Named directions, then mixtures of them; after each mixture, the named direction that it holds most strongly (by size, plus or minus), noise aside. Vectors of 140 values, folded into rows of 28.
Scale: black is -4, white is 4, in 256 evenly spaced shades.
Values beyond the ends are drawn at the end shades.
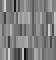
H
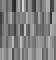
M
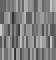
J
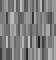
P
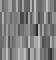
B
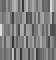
J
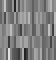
H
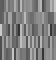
J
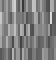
M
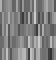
B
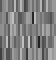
P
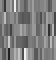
H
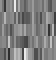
H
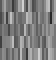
M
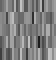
P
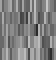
B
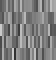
J
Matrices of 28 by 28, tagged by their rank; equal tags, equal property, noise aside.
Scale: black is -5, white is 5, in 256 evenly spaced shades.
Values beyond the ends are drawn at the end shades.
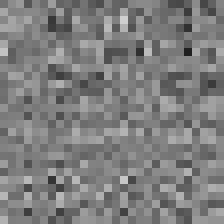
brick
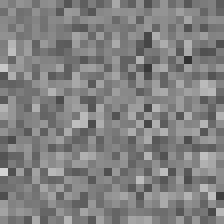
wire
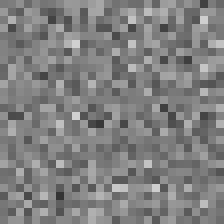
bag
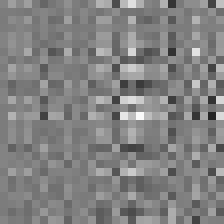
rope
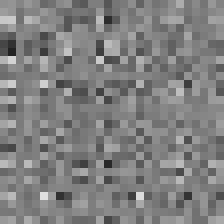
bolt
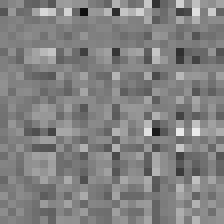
rope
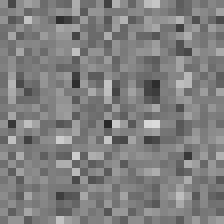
bolt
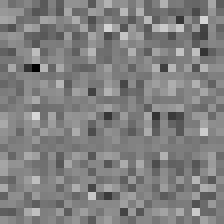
brick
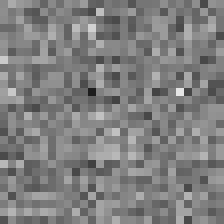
wire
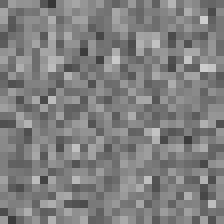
bag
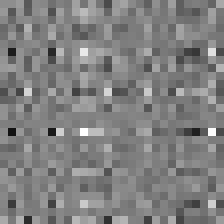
rope
